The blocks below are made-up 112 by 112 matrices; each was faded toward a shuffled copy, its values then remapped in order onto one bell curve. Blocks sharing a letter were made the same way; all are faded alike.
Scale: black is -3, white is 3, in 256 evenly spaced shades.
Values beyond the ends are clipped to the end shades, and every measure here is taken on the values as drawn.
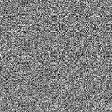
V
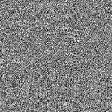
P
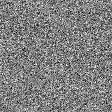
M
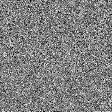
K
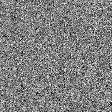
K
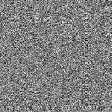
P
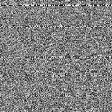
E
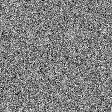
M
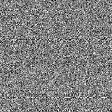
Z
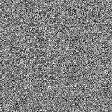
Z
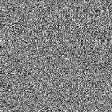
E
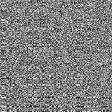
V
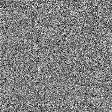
K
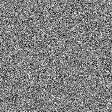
K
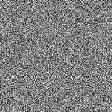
P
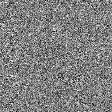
K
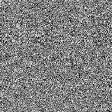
Z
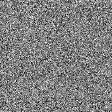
K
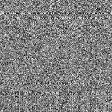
E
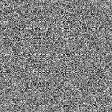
E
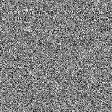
Z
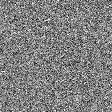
M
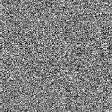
Z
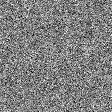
M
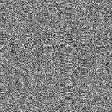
V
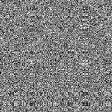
V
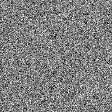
K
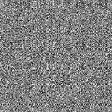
V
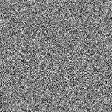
P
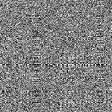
V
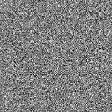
P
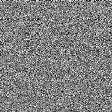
Z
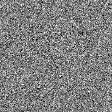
K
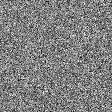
M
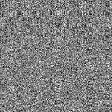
P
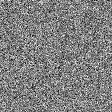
M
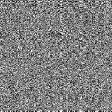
V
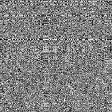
E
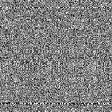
V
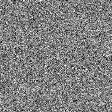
K
